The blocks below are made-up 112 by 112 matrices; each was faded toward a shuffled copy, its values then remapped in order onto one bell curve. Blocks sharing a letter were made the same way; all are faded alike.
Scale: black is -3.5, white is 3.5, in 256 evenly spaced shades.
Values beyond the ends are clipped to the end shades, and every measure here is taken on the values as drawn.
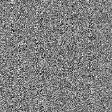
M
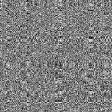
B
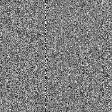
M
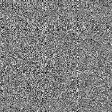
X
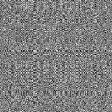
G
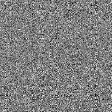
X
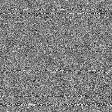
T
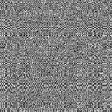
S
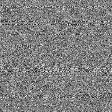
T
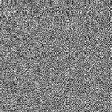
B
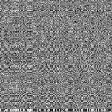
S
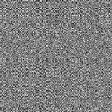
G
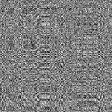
G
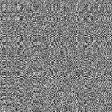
G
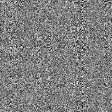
X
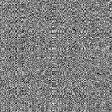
G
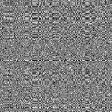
S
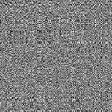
B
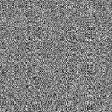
B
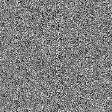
M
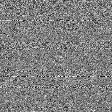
T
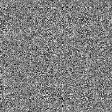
X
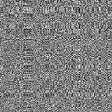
G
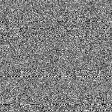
T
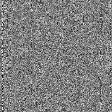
M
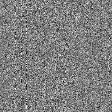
M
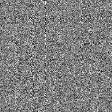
X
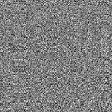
B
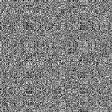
B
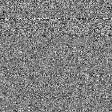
T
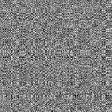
G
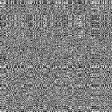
S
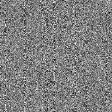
M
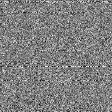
T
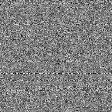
T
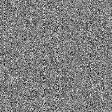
M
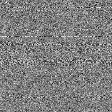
T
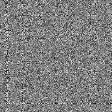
X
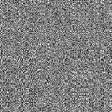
B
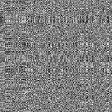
G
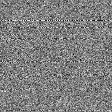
T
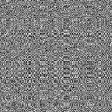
S
